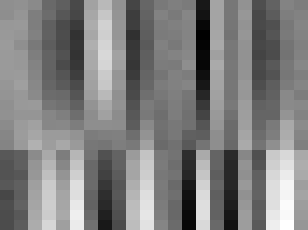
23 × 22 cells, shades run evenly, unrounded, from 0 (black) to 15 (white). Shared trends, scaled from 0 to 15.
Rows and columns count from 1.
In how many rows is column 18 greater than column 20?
15
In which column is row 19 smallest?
14
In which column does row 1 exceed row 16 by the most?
8
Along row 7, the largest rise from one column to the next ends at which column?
16
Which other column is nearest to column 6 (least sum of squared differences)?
20
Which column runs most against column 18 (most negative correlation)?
12
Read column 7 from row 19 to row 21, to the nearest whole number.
6 6 6
